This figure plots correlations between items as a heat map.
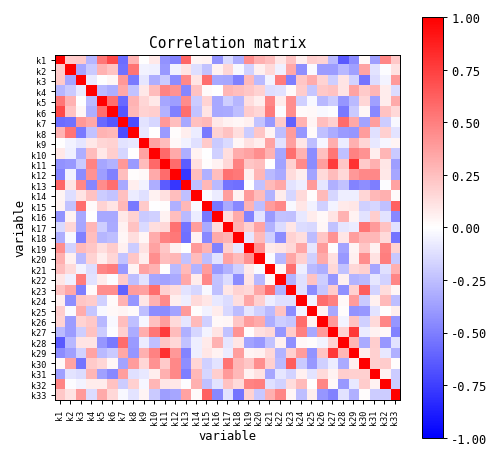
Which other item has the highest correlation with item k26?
k24
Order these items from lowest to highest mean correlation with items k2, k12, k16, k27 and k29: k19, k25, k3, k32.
k3, k25, k19, k32
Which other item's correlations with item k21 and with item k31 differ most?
k6
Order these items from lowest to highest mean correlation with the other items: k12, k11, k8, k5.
k8, k5, k12, k11
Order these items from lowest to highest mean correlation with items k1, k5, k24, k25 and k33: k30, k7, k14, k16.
k16, k7, k30, k14
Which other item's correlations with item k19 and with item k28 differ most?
k1
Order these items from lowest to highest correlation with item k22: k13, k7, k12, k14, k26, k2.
k12, k26, k2, k14, k7, k13
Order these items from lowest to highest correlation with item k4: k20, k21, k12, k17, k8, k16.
k8, k21, k16, k20, k17, k12
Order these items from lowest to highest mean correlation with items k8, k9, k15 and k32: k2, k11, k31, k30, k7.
k7, k31, k11, k2, k30
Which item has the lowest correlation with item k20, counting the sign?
k28
